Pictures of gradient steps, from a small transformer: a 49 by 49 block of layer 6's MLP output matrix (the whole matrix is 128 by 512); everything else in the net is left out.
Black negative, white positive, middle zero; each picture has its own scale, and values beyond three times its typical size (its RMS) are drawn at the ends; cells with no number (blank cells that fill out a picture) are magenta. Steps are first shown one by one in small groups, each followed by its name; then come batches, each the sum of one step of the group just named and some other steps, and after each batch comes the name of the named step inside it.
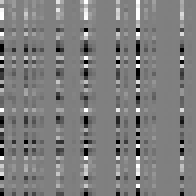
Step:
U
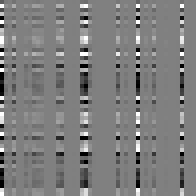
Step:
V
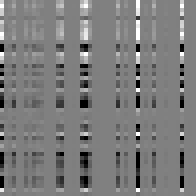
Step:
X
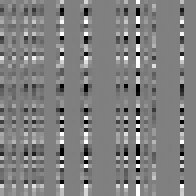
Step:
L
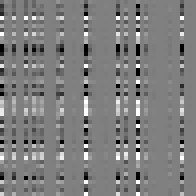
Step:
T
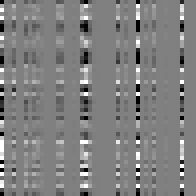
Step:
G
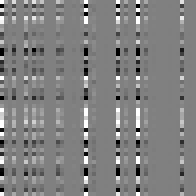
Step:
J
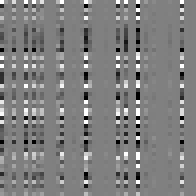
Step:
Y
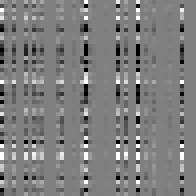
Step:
T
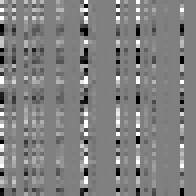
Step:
J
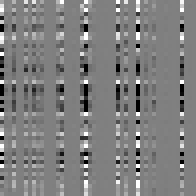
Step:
V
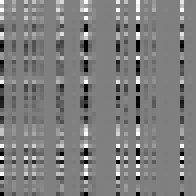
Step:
U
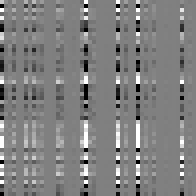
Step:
G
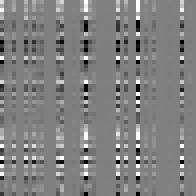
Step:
U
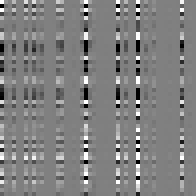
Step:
T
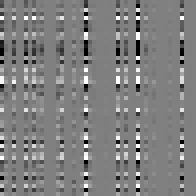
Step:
T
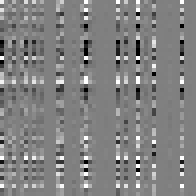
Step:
L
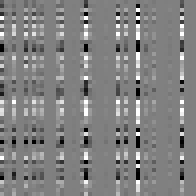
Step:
T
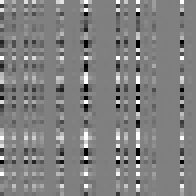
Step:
L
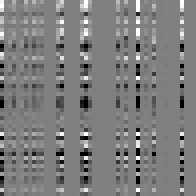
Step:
X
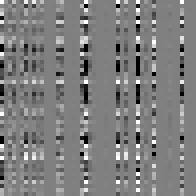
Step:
V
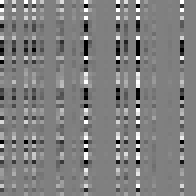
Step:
Y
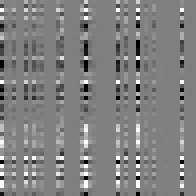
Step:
G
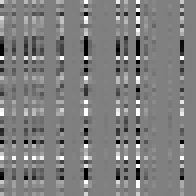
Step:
T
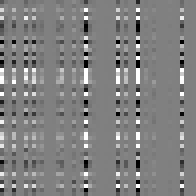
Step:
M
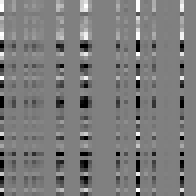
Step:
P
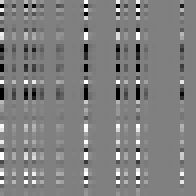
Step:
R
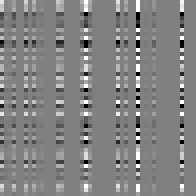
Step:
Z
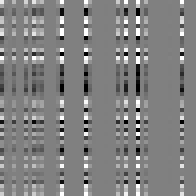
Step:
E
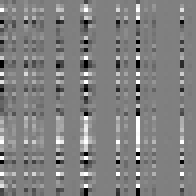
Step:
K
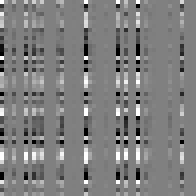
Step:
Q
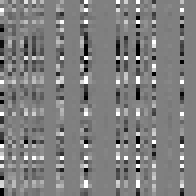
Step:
Q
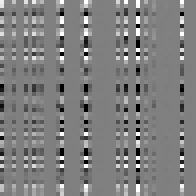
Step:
E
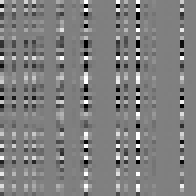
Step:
Z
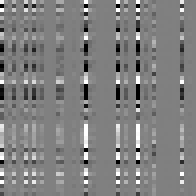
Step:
R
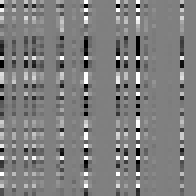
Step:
M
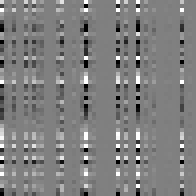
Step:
M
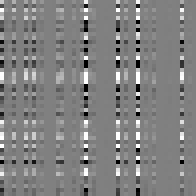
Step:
M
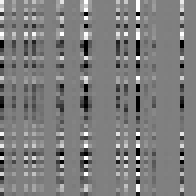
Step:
P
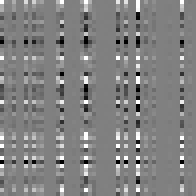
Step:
Z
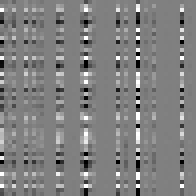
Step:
K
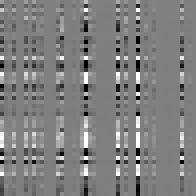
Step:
K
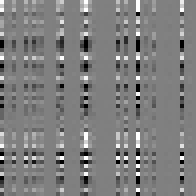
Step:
P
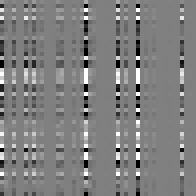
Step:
M
